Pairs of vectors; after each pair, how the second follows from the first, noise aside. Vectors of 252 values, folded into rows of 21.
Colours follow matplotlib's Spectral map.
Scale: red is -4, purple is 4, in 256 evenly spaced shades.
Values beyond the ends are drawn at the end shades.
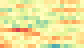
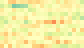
wrapped around, negated, shrunk.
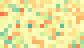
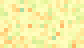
negated, shrunk.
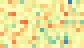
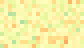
negated, shrunk.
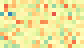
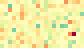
reversed, negated, partly zeroed.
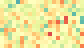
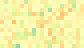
wrapped around, negated, shrunk.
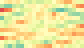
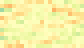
negated, shrunk.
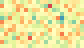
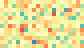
reversed, negated.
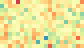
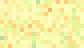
wrapped around, negated, shrunk.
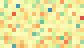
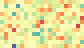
sign-scrambled.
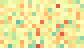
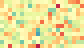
sign-scrambled.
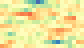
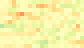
wrapped around, negated, shrunk.
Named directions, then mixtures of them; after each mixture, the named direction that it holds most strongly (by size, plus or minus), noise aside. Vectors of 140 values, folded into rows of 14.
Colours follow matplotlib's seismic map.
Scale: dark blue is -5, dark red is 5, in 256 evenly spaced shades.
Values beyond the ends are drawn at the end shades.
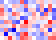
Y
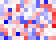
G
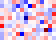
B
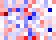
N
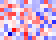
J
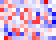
J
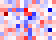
N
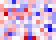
N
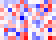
Y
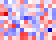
Y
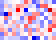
N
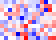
G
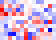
J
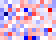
N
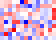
G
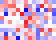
N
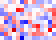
Y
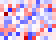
N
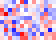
Y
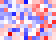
J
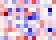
N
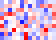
G
